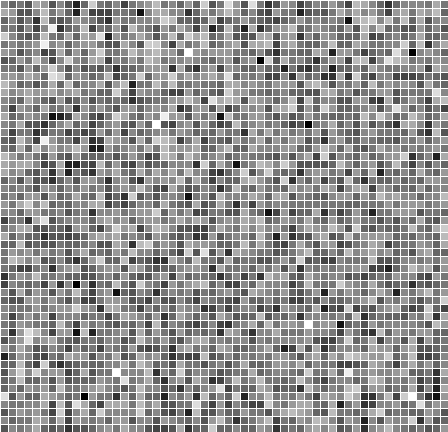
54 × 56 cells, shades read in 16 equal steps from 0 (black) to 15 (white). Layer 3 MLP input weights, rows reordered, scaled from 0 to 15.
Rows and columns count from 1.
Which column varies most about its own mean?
10
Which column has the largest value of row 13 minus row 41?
29
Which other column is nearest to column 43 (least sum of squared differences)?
2
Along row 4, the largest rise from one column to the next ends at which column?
32
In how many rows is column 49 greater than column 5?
26
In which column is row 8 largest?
49
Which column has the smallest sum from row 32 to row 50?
55
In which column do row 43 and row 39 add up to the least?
41
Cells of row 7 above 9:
8
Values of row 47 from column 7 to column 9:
9 9 4
